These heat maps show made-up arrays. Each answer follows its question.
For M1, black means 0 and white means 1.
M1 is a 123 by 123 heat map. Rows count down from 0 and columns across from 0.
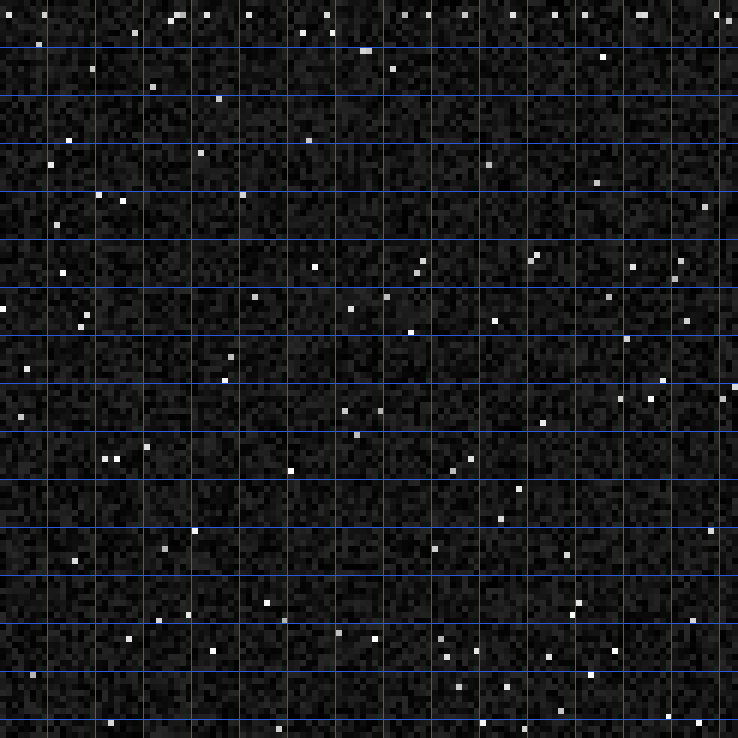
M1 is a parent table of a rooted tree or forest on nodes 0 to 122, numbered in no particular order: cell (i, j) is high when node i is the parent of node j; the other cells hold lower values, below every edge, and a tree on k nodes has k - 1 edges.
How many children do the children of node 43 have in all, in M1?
3
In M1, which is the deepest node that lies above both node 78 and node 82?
53
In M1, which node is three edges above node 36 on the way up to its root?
88
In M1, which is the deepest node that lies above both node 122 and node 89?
49
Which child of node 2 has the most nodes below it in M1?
106
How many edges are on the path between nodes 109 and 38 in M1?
4
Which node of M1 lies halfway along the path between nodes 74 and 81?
91
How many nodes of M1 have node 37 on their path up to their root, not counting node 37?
12
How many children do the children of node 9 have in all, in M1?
2
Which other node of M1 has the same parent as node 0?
58
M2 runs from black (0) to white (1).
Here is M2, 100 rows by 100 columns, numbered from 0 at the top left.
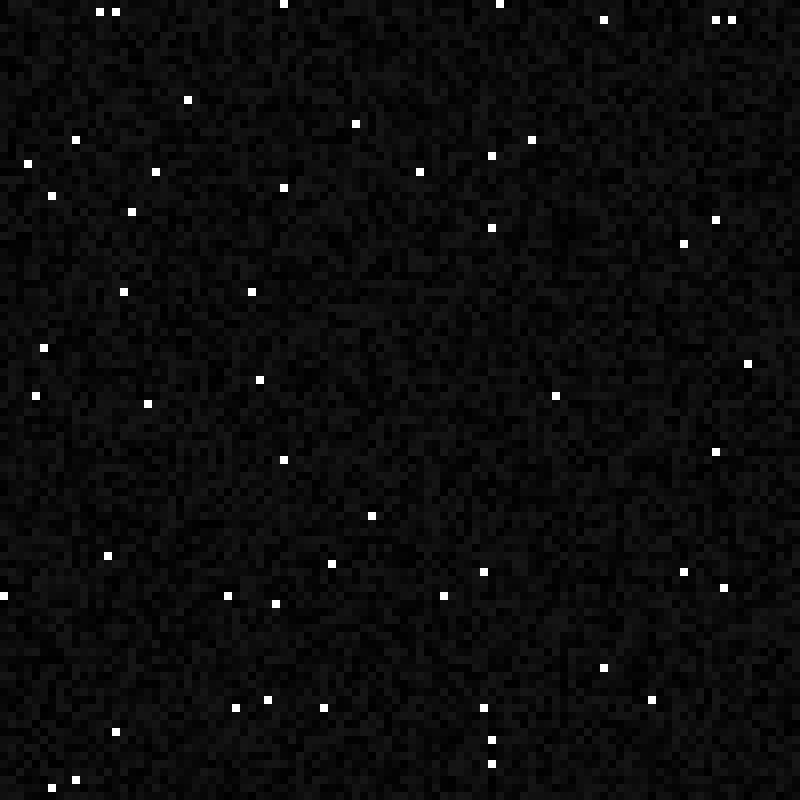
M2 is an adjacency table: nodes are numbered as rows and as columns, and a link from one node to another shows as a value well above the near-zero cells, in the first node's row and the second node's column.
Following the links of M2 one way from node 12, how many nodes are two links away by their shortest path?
1
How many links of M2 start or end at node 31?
1
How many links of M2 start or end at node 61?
4
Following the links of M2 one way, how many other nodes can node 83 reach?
2
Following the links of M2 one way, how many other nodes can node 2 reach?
5
